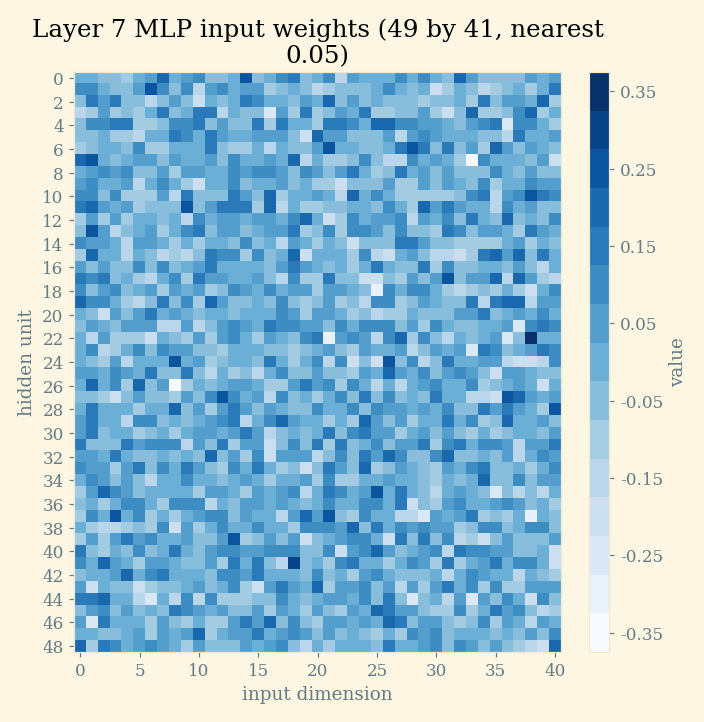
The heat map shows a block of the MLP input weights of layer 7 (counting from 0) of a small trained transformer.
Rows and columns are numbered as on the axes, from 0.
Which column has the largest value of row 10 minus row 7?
33
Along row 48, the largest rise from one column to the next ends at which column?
40
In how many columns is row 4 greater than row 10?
18
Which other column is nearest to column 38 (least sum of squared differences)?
23
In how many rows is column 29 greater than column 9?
22
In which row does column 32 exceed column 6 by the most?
44
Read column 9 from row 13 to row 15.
0.1 0 -0.15
